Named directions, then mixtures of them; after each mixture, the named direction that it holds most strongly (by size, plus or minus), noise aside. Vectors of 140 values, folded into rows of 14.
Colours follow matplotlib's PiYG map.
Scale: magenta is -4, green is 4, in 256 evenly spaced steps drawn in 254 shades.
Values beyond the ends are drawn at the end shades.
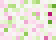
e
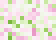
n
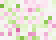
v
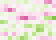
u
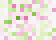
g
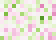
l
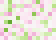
g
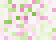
g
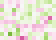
v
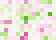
u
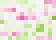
u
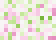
l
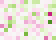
e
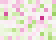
l
